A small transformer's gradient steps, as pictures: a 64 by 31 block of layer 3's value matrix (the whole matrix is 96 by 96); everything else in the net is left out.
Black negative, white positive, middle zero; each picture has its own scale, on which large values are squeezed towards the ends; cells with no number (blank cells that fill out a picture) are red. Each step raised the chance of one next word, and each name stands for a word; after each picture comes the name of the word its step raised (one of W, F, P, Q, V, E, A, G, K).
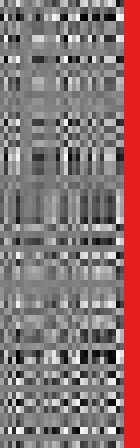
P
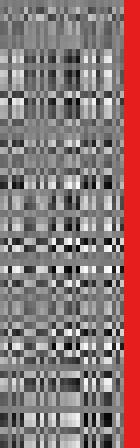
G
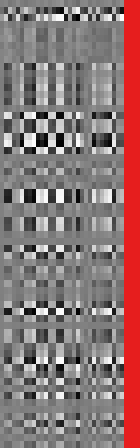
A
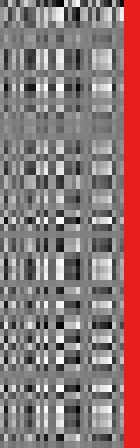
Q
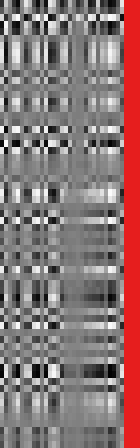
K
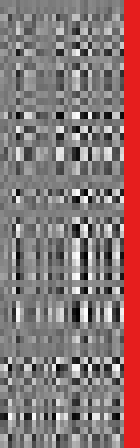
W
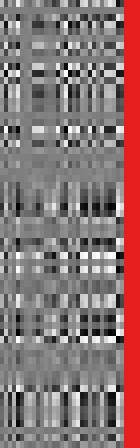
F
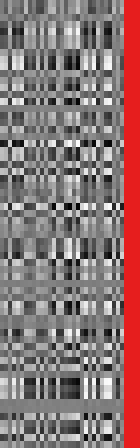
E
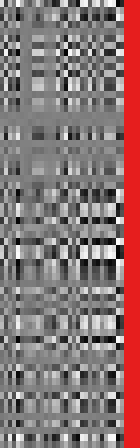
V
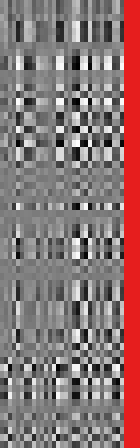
E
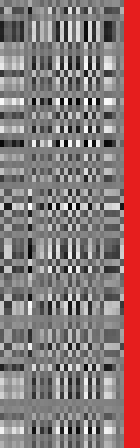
E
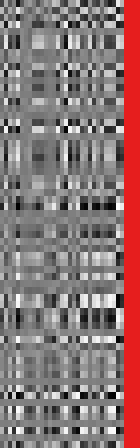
Q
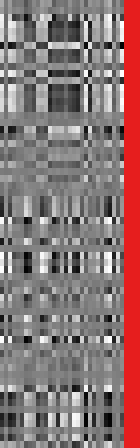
F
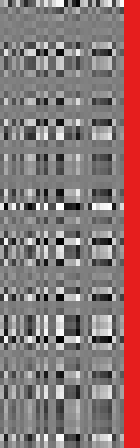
V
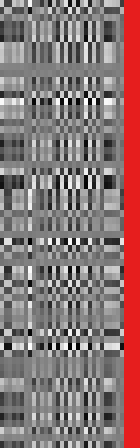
G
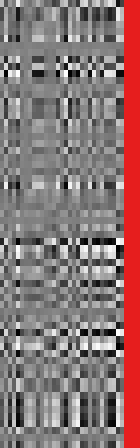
G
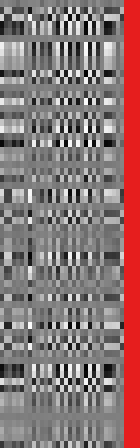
K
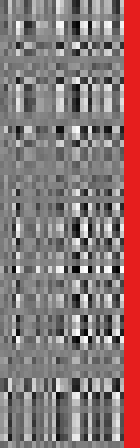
F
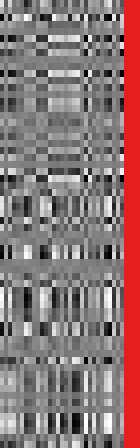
W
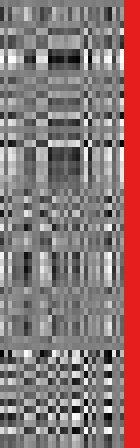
P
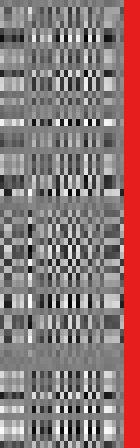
Q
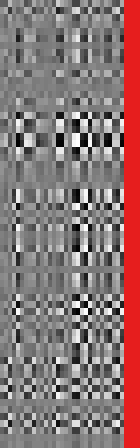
A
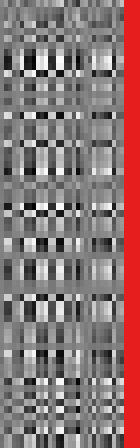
P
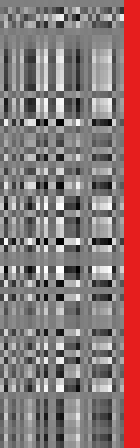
G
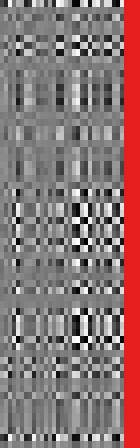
V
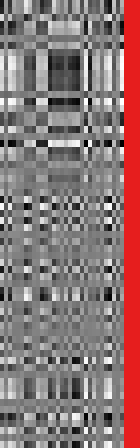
E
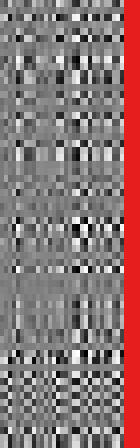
P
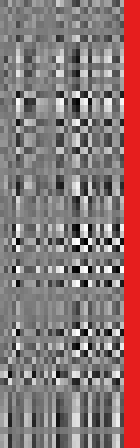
G
